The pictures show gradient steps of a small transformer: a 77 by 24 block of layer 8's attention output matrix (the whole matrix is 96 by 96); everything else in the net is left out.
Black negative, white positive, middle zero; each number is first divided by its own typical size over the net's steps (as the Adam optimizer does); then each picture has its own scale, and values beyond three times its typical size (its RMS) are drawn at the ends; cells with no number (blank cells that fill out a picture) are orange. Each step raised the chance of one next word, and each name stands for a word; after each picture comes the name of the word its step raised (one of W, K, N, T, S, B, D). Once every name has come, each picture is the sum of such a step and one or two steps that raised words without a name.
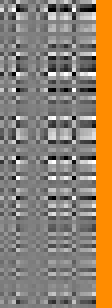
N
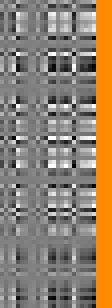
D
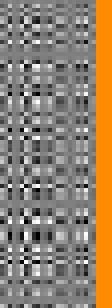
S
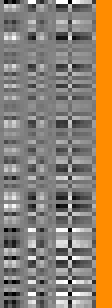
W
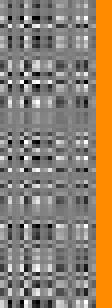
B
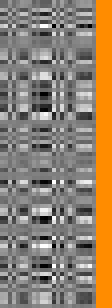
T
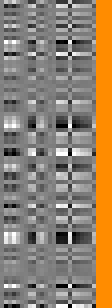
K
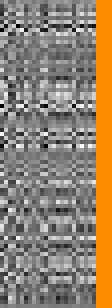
T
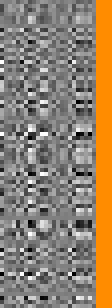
S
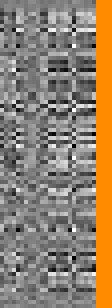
D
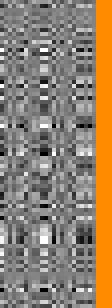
K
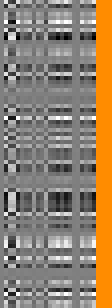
W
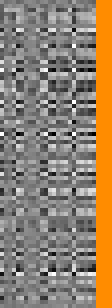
N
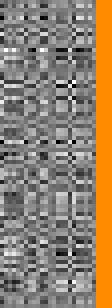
B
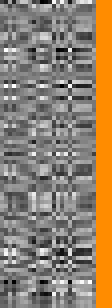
W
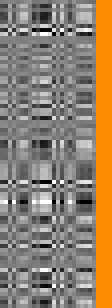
B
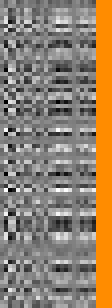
S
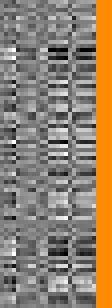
T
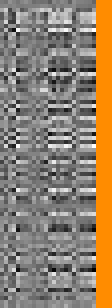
N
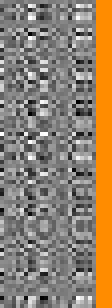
B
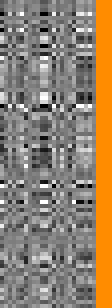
D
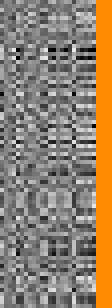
T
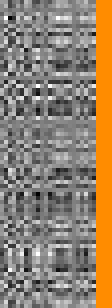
B
